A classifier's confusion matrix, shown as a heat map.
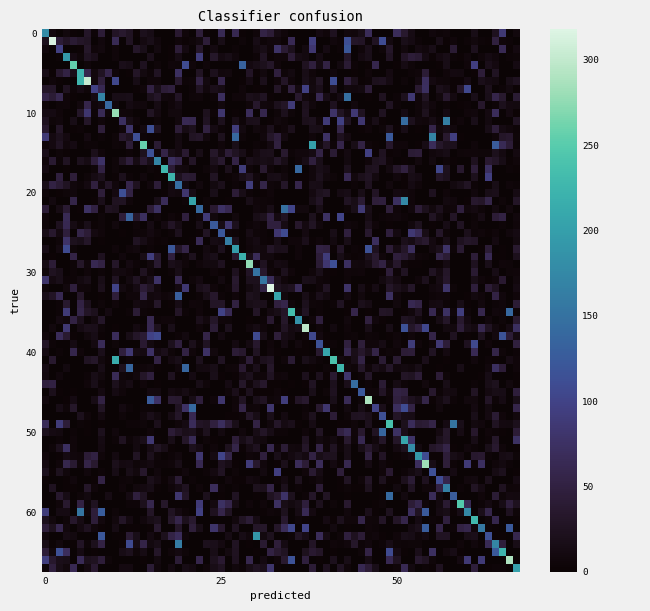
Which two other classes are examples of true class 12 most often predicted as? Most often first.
15, 27
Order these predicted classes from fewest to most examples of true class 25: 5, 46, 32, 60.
32, 60, 46, 5
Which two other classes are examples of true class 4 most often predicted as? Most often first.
28, 20
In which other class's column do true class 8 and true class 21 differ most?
51
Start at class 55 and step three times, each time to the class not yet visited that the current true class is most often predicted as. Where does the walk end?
29
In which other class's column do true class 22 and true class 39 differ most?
34
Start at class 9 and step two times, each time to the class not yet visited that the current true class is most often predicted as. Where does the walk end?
66
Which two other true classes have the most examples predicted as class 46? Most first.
27, 15
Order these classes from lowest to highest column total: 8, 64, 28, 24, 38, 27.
28, 24, 38, 27, 64, 8
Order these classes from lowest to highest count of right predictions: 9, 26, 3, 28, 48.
48, 9, 26, 3, 28
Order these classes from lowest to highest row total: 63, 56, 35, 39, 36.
56, 36, 39, 63, 35
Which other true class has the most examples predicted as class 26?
24
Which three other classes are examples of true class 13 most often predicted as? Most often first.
55, 27, 49
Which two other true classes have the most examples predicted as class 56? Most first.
17, 39
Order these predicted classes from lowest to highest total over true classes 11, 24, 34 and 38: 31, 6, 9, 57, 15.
9, 31, 6, 15, 57
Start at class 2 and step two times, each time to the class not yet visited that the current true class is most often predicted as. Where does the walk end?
10
